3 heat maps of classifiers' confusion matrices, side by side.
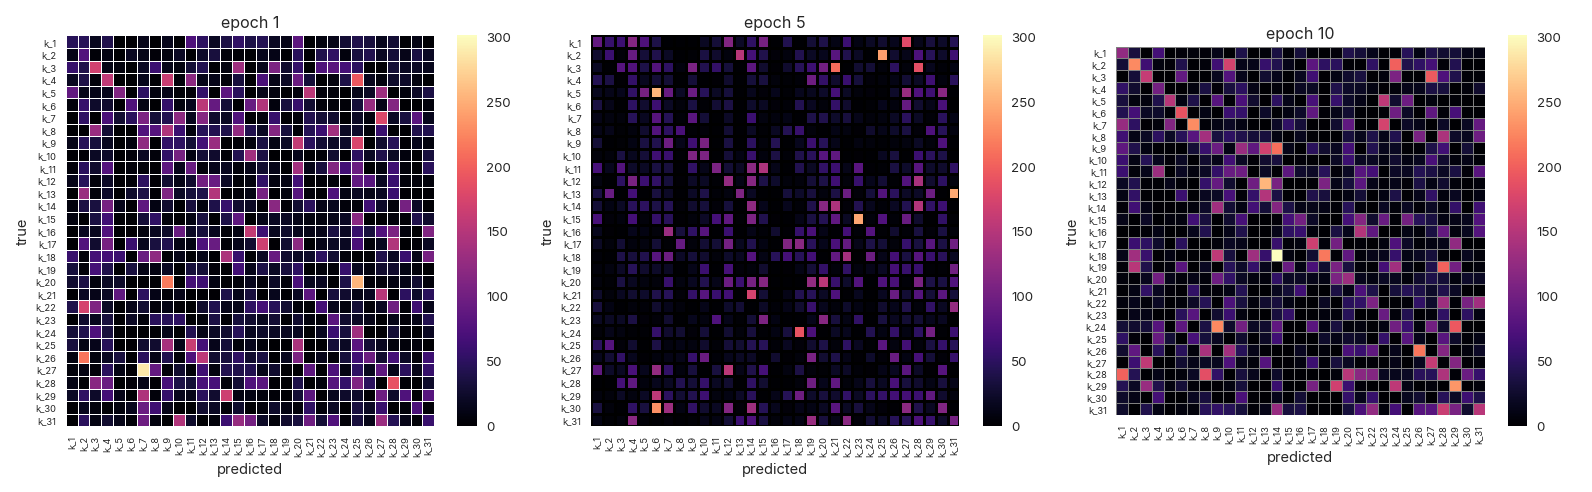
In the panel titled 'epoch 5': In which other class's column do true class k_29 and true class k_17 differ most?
k_6
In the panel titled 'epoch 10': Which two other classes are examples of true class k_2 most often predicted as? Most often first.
k_24, k_10
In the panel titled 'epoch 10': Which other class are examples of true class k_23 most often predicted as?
k_7
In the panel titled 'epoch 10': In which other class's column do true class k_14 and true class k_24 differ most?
k_29
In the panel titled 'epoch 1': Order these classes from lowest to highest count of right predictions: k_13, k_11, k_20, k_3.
k_20, k_11, k_13, k_3
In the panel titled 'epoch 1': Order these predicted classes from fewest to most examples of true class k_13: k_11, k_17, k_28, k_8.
k_8, k_11, k_28, k_17
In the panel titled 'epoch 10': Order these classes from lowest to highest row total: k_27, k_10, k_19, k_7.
k_10, k_27, k_7, k_19
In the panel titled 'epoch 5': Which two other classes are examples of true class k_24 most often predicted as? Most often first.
k_18, k_29
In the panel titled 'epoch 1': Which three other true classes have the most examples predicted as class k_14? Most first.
k_29, k_18, k_5
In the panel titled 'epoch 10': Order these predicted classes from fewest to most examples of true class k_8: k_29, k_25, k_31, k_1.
k_25, k_29, k_1, k_31
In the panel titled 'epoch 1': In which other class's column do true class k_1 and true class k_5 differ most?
k_21
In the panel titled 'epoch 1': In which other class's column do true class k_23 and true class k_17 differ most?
k_28
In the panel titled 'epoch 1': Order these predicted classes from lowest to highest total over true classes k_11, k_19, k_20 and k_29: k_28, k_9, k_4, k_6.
k_6, k_28, k_4, k_9
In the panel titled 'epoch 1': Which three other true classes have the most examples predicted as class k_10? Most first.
k_31, k_7, k_16
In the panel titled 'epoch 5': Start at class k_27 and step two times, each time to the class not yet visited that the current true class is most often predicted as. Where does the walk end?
k_28
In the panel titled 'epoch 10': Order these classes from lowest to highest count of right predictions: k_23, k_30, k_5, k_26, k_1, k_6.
k_30, k_23, k_1, k_5, k_6, k_26
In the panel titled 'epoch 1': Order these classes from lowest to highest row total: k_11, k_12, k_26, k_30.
k_30, k_12, k_11, k_26
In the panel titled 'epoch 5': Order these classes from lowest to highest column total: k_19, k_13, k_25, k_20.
k_13, k_25, k_20, k_19
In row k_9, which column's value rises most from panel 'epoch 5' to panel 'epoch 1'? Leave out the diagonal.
k_25
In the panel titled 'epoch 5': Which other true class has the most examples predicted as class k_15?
k_11
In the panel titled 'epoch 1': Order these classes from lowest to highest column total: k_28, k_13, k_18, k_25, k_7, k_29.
k_29, k_18, k_13, k_28, k_7, k_25
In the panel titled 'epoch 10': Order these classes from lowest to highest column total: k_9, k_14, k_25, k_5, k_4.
k_5, k_25, k_4, k_9, k_14
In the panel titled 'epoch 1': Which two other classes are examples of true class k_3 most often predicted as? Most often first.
k_15, k_18
